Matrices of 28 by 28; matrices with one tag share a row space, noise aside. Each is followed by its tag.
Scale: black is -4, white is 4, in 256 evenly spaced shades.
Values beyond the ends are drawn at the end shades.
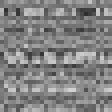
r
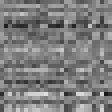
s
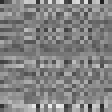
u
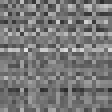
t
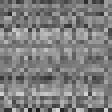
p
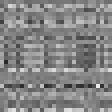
r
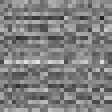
s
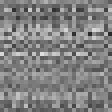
p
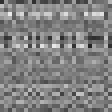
p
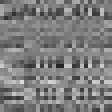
u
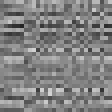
u
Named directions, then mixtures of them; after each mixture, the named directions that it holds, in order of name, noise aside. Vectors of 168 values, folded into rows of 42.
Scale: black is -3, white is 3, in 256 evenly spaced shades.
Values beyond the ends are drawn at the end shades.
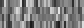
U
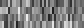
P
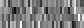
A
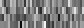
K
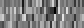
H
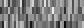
P, U.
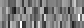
A, K.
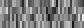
A, H, P.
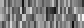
A, H.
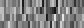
H.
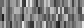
K, U.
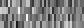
P.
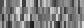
U.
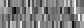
A.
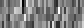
H, U.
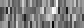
H, P.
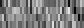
A, K.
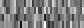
K.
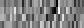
H.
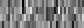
A, H, U.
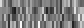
A.
